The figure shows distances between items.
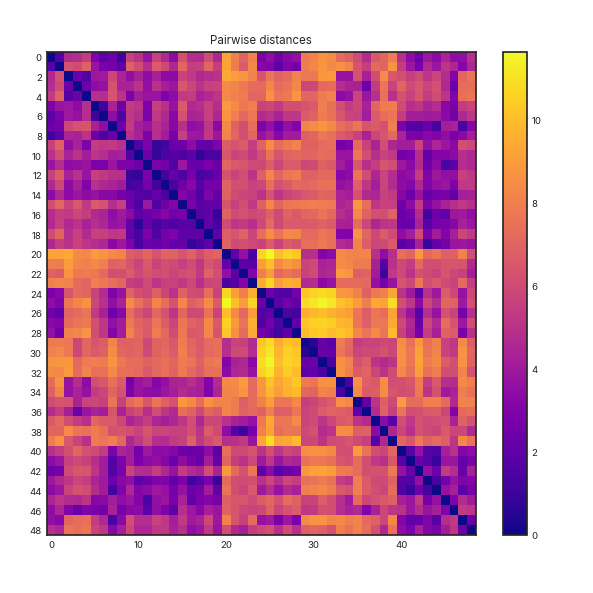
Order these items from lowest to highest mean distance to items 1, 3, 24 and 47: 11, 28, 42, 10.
42, 28, 11, 10
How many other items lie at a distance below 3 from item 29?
3
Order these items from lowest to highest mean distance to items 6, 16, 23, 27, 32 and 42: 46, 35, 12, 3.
46, 12, 3, 35
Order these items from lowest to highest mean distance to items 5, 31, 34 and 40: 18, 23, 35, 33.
18, 33, 23, 35
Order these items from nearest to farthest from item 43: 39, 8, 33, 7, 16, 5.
16, 7, 8, 5, 33, 39
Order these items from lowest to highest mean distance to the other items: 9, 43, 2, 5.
43, 9, 5, 2
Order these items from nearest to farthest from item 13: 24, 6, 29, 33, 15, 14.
14, 15, 33, 6, 24, 29
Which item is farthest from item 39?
25
